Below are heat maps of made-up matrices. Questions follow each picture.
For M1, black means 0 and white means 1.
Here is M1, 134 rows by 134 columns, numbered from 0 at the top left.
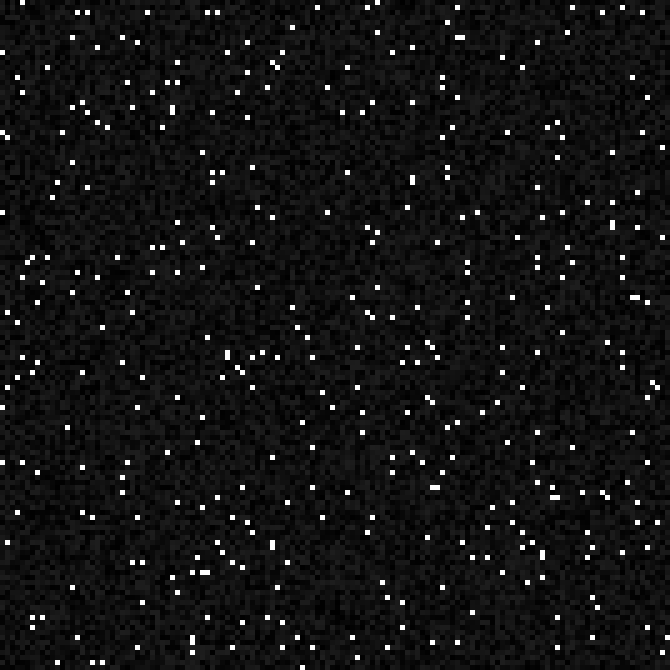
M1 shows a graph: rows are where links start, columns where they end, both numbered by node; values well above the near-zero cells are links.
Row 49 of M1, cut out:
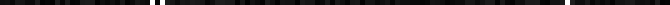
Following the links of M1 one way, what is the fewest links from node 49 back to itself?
3
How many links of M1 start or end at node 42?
8
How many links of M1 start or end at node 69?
7
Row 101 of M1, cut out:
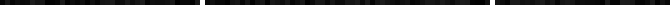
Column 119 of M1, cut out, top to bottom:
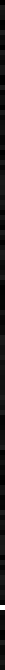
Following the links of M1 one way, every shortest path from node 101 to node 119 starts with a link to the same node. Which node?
node 98
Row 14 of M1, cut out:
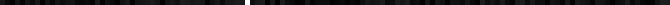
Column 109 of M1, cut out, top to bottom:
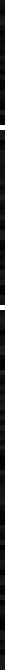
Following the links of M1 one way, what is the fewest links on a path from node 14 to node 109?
7
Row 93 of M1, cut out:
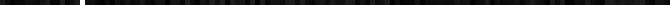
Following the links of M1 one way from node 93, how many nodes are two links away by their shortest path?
3
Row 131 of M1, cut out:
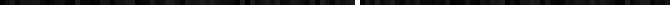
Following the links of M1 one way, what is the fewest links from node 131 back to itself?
6
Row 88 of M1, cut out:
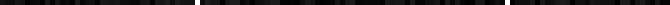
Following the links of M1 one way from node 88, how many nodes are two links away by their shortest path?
3
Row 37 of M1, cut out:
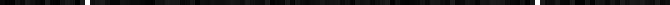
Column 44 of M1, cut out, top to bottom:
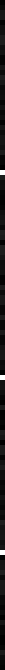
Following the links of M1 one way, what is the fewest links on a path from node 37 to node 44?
7
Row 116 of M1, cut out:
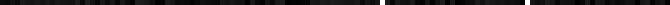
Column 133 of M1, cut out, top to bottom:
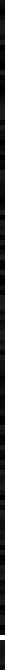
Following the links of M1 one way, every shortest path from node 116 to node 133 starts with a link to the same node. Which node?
node 76
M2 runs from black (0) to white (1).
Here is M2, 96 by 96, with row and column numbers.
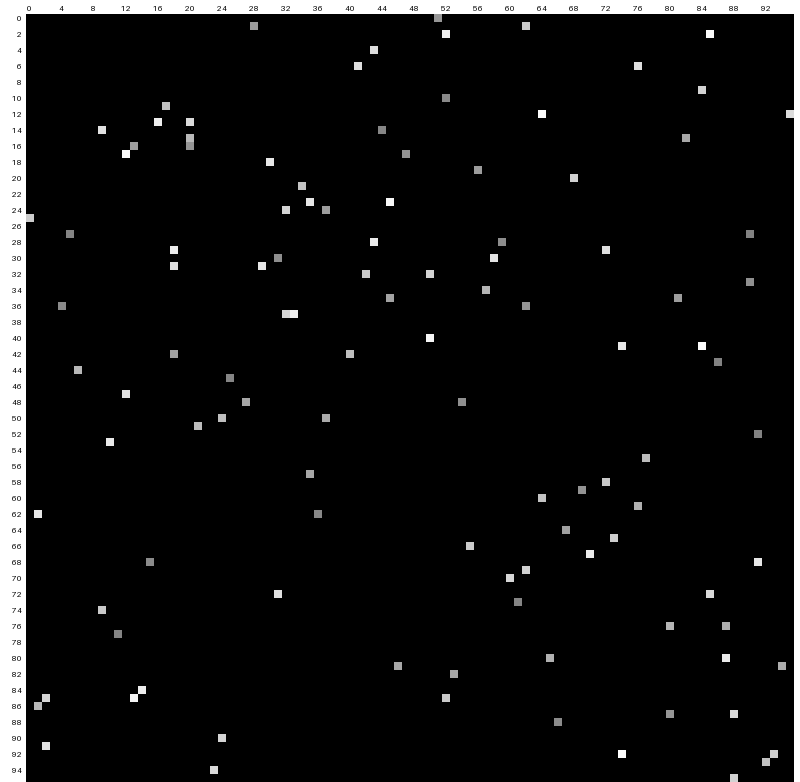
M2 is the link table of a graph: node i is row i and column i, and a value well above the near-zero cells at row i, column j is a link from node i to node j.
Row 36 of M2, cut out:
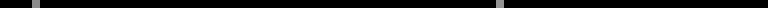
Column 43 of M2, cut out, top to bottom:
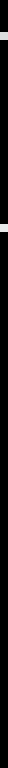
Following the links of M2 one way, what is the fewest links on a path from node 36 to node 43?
2
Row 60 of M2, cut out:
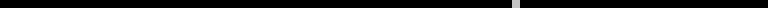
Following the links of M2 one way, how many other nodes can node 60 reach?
3
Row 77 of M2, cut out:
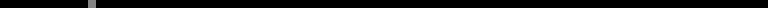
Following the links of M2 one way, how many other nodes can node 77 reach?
12
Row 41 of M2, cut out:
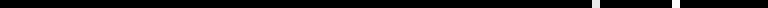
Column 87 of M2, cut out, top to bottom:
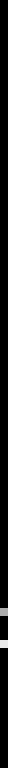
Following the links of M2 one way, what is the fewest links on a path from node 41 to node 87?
6
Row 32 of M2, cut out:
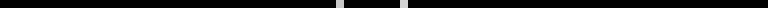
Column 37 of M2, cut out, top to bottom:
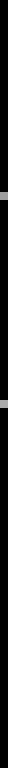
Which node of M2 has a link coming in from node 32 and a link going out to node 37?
node 50
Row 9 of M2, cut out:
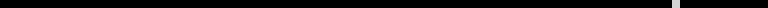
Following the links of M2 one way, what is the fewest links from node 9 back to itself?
3
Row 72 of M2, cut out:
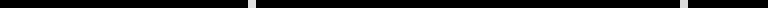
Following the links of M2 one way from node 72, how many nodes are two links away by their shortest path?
5
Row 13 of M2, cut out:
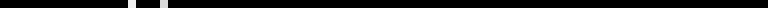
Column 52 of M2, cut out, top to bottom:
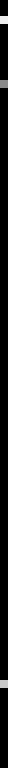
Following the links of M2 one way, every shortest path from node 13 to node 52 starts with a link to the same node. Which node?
node 20
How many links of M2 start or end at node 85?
5
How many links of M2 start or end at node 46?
1
